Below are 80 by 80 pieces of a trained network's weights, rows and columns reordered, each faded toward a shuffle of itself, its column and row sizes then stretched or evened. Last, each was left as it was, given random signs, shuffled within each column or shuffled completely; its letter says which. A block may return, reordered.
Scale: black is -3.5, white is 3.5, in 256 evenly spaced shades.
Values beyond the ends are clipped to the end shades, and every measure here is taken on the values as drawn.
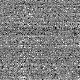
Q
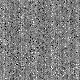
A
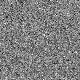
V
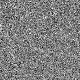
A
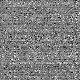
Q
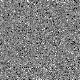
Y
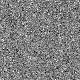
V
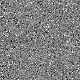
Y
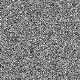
Y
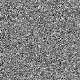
Q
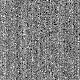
A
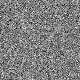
V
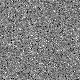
V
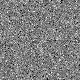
V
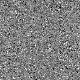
Y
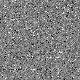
Y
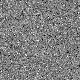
V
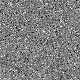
V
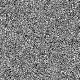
A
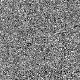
Y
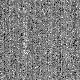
A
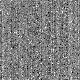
A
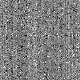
Q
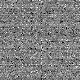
Q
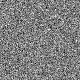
V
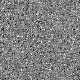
Y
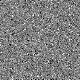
Y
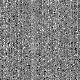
Q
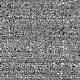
Q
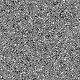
V
